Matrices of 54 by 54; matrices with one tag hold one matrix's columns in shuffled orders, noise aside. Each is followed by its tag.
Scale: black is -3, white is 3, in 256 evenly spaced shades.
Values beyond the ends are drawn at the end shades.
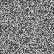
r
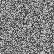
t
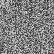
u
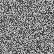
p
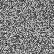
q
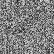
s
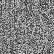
u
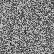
t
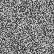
p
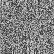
s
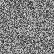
q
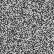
t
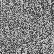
u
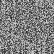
s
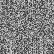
s
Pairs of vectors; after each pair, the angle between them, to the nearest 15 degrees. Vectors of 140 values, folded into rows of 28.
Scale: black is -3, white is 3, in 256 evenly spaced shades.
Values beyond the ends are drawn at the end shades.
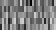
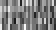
150 degrees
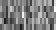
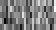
15 degrees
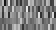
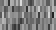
150 degrees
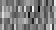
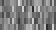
135 degrees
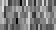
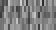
150 degrees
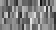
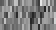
150 degrees
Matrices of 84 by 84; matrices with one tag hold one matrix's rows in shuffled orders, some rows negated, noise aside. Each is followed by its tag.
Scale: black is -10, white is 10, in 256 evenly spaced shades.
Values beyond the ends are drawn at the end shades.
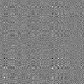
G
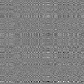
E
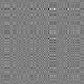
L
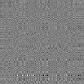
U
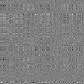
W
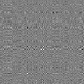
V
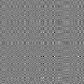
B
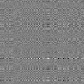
E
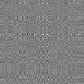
U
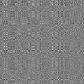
G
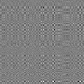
B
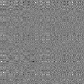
W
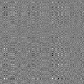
G
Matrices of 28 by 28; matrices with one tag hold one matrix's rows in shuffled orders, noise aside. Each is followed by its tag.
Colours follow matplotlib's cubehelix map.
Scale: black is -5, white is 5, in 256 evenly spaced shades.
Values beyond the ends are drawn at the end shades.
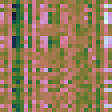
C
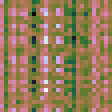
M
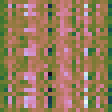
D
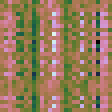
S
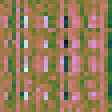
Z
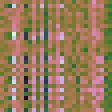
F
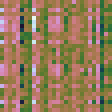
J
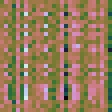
Z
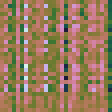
Z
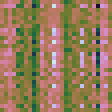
S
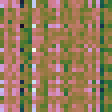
J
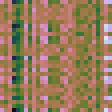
C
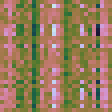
S
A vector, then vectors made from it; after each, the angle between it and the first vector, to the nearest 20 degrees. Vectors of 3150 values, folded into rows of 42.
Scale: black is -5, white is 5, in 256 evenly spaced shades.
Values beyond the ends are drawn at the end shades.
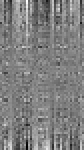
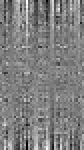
20 degrees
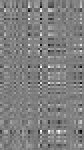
100 degrees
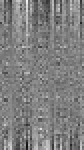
20 degrees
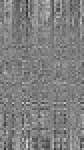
140 degrees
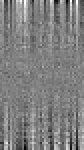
60 degrees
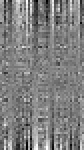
20 degrees
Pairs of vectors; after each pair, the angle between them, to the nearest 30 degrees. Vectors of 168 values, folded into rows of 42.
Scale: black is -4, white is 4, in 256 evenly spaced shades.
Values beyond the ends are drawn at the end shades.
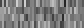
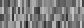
90 degrees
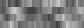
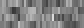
150 degrees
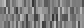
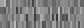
30 degrees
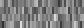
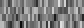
150 degrees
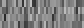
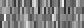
150 degrees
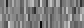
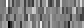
150 degrees
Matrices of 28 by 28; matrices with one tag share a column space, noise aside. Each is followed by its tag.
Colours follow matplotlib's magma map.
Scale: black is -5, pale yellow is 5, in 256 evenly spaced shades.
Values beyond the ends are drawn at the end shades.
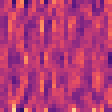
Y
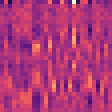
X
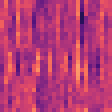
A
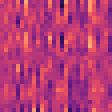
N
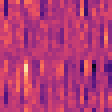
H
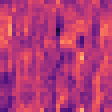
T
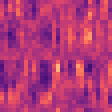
H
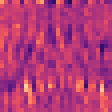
X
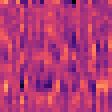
X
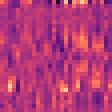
X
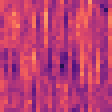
A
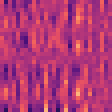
N
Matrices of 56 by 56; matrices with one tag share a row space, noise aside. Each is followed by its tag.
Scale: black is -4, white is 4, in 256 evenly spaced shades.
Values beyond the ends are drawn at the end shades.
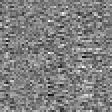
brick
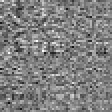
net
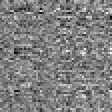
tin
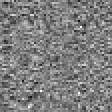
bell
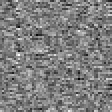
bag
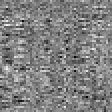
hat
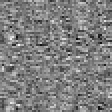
bag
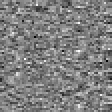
bag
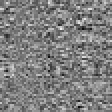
brick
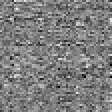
tin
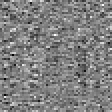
bell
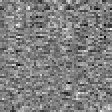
bag
